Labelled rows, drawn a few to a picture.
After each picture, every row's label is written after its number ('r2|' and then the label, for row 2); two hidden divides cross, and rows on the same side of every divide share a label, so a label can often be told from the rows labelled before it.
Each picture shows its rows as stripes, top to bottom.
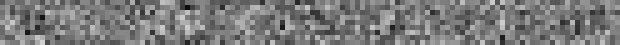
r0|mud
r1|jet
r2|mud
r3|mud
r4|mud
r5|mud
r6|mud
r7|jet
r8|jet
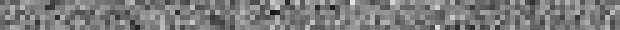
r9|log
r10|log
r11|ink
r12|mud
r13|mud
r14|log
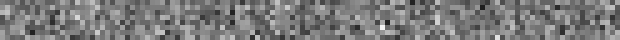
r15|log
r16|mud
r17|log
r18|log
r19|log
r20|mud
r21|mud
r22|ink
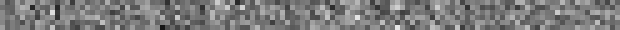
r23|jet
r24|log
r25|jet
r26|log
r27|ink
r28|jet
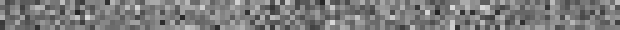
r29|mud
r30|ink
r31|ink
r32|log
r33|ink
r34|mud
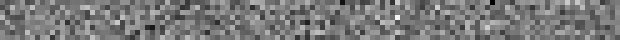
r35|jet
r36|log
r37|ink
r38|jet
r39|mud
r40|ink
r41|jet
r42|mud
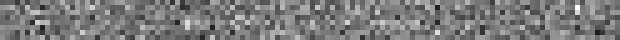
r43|log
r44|jet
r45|jet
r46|mud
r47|ink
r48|mud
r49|log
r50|jet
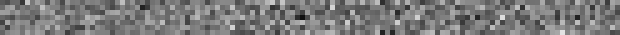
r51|jet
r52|ink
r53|mud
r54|mud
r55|jet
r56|ink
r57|jet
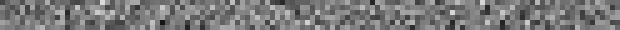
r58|ink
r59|log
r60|mud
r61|mud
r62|jet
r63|jet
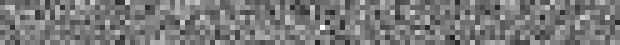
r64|mud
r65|mud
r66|mud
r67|mud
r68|ink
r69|jet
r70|log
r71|jet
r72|mud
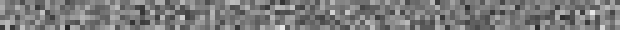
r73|ink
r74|log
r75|jet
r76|log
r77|log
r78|log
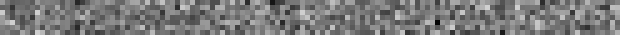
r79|ink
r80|ink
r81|jet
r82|jet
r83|ink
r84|ink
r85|jet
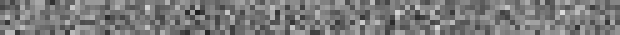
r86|log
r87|log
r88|jet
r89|jet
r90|ink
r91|log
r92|log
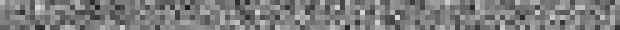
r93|jet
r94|jet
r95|ink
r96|jet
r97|ink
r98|mud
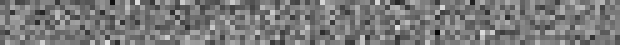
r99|ink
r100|jet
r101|log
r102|ink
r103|log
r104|jet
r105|ink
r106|mud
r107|ink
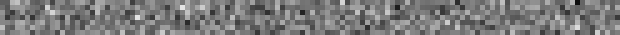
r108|mud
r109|mud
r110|mud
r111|ink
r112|jet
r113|jet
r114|mud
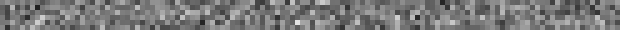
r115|log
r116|mud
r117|mud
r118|ink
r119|jet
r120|jet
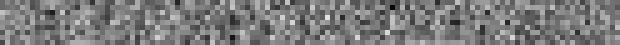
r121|ink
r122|ink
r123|log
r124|log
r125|log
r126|log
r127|mud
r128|log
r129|log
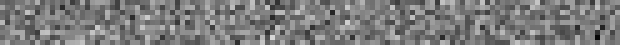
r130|ink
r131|ink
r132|log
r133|ink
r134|jet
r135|mud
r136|mud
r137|log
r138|jet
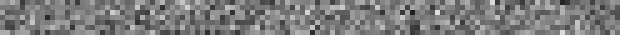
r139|mud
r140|ink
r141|log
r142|log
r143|jet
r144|ink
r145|jet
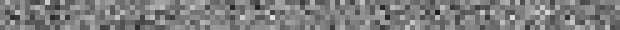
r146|mud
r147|log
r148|ink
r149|log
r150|mud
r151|log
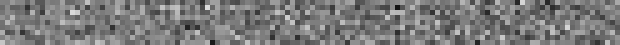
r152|log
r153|mud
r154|log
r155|mud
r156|log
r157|jet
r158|ink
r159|mud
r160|mud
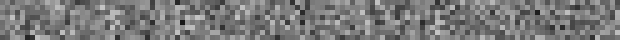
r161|ink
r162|mud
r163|log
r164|mud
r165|log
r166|mud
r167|log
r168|ink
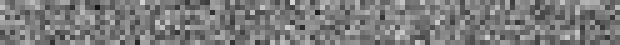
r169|jet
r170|jet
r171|mud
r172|log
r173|log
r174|mud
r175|jet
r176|jet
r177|log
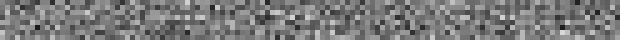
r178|mud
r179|ink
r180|log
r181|mud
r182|jet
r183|mud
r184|jet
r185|jet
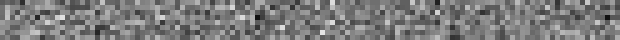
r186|ink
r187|ink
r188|log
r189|mud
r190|ink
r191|log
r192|jet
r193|log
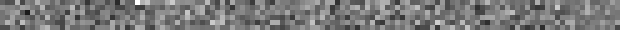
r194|ink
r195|log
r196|mud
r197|ink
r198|log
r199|ink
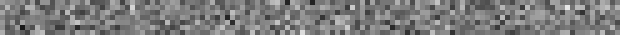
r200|log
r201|log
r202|ink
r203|ink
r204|log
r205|ink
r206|jet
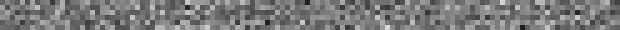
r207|mud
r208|jet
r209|mud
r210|jet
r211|ink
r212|mud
